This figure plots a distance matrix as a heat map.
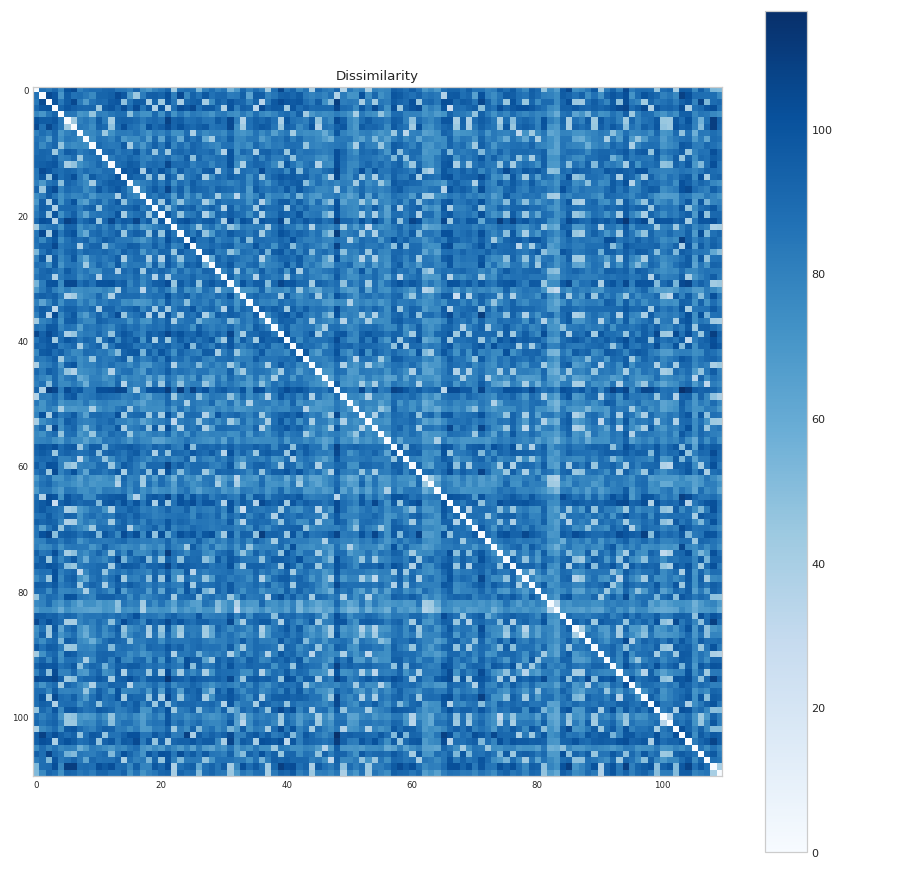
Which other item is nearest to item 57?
79
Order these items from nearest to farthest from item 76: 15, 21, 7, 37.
7, 37, 15, 21
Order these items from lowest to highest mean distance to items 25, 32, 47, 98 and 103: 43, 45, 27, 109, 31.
45, 27, 109, 43, 31
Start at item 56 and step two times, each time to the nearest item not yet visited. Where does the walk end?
83
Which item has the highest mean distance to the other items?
48
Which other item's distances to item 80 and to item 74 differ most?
94
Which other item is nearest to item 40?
104
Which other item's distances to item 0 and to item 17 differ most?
13
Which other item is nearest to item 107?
47
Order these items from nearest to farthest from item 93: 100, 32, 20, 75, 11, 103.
20, 75, 100, 11, 103, 32
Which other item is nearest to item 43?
51
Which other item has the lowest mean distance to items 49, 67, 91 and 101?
33
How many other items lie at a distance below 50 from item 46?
4
